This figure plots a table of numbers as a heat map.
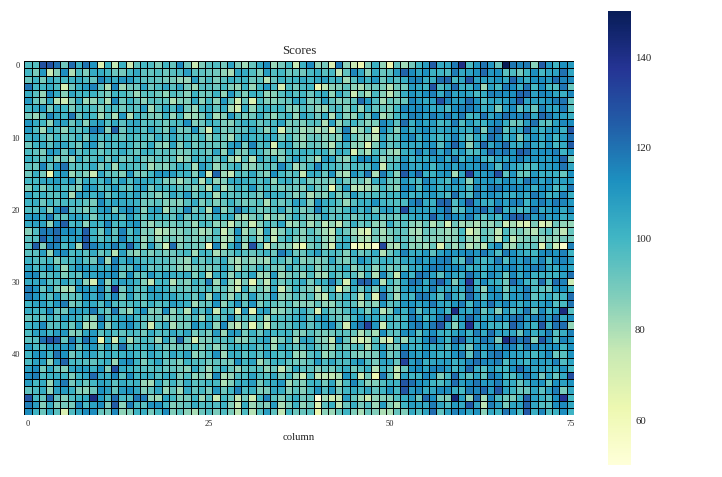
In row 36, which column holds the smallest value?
31
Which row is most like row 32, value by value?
29
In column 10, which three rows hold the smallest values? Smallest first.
38, 0, 7
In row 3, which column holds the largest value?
56
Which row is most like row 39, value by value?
16
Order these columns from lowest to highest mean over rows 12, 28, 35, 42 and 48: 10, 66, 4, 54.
4, 10, 54, 66
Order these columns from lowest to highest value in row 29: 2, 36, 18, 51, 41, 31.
51, 41, 36, 2, 18, 31
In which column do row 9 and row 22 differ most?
69
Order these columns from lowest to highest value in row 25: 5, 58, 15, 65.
58, 5, 15, 65
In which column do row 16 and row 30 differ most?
61
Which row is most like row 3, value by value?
48
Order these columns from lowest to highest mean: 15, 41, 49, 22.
41, 22, 49, 15
